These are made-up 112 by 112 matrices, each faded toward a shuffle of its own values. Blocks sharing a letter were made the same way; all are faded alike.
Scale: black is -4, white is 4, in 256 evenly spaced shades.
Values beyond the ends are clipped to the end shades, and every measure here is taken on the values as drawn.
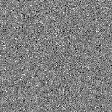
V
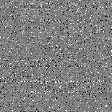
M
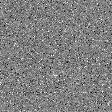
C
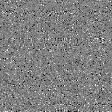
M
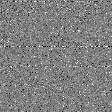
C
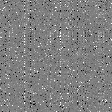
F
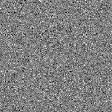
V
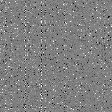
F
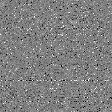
M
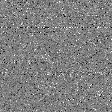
C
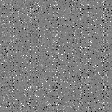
F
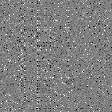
F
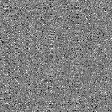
V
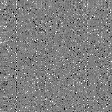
F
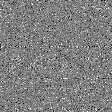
C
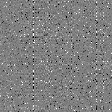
F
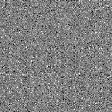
V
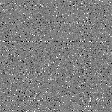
M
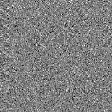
V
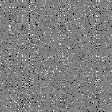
F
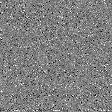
C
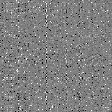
F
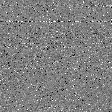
C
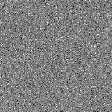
V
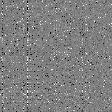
F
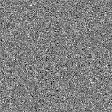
V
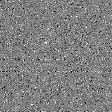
M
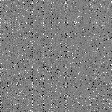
F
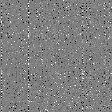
F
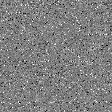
C
